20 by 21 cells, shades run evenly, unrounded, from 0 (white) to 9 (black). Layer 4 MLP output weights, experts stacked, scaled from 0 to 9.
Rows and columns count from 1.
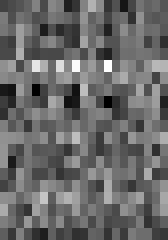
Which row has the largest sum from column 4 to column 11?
20
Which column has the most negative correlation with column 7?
1
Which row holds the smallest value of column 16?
7
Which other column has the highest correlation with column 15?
9
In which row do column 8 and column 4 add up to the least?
6
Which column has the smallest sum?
11
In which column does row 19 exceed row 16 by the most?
14
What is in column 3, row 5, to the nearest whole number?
3
